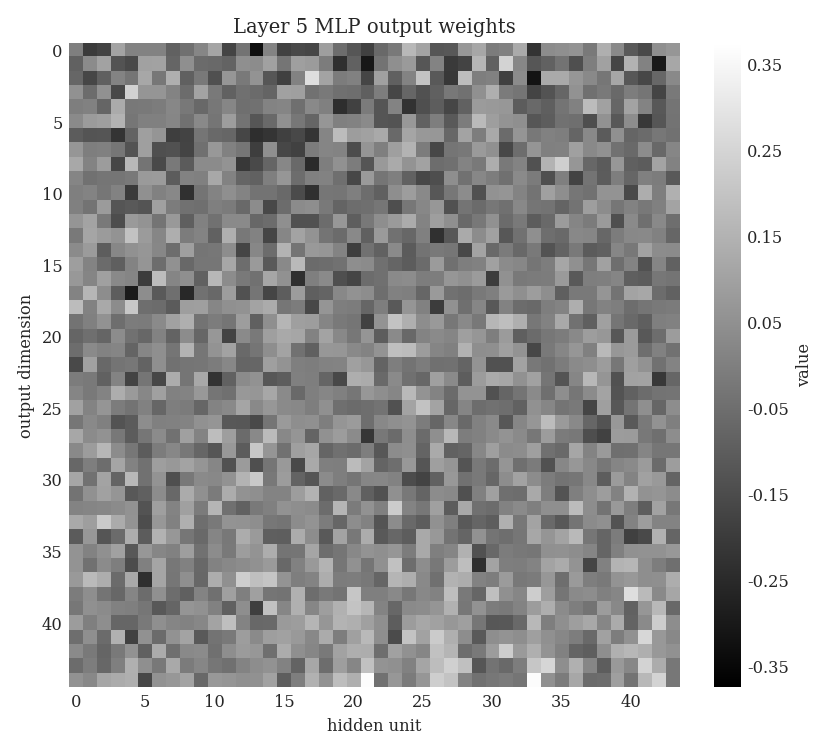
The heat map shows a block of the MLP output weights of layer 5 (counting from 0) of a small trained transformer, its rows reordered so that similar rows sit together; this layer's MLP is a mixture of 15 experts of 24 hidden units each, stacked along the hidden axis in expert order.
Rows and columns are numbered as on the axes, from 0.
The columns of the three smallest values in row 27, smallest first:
21, 38, 37
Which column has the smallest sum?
22
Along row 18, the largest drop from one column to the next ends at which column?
5
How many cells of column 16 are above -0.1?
38
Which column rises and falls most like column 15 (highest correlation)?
8
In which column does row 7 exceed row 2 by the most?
33
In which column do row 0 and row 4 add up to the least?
13
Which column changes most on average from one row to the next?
4
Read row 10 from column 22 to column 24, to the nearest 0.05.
-0.1 0.05 0.1
